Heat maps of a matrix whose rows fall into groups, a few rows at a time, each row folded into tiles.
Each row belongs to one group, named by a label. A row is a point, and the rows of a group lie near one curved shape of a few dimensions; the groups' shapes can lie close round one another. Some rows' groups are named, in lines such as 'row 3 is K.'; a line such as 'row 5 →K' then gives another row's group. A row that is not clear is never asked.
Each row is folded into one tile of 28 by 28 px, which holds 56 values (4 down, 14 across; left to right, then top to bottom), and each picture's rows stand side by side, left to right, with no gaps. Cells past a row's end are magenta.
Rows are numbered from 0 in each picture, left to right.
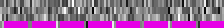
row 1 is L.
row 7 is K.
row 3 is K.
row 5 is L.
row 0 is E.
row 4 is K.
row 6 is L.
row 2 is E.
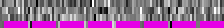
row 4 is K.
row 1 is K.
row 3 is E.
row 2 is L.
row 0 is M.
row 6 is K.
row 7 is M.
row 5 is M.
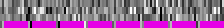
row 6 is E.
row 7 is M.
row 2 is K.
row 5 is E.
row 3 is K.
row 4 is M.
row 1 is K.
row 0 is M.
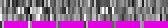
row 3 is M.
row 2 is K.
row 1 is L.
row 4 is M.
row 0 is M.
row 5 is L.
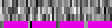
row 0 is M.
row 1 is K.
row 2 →M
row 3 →E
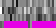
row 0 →M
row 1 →M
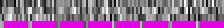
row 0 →L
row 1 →E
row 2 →M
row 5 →K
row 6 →E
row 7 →E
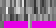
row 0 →M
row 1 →K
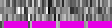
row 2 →E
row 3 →E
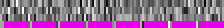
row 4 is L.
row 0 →E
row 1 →E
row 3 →E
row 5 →K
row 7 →K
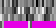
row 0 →M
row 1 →K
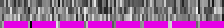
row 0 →L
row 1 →K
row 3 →E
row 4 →L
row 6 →K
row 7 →M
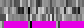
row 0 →K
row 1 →K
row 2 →K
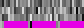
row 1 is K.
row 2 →E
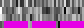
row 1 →E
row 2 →K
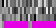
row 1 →E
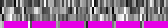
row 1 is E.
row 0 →L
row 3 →K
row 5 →E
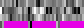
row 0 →M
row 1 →K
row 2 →K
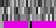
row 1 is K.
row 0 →E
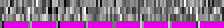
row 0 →K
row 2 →K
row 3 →M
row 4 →L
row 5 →E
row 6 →E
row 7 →M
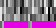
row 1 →E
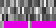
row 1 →E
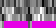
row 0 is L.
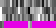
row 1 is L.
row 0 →M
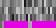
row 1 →E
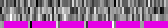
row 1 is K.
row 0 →L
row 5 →E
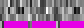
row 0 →K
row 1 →M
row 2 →K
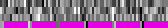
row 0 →E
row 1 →L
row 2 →M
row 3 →K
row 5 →K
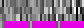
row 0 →L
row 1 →M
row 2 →E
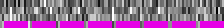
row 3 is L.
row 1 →E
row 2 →M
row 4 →M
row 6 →E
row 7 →E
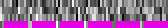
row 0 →M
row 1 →E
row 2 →L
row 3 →L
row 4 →M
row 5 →L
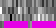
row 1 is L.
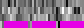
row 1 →L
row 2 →K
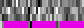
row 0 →E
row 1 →K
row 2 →M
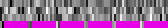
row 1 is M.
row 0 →K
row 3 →L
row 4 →E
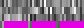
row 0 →L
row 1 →E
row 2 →M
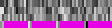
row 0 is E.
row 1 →K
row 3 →K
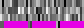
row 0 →M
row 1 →M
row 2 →K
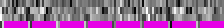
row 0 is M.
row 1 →K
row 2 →K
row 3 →K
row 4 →L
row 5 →L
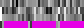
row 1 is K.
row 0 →M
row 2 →E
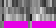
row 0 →L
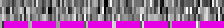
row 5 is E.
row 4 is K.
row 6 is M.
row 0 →K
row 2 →L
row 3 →E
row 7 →L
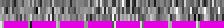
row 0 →K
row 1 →K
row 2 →K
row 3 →E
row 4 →E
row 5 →K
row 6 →E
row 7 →E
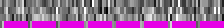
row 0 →M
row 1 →L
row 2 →M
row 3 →E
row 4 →L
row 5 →L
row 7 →M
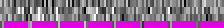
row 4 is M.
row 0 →M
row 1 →L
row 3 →L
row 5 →K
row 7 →M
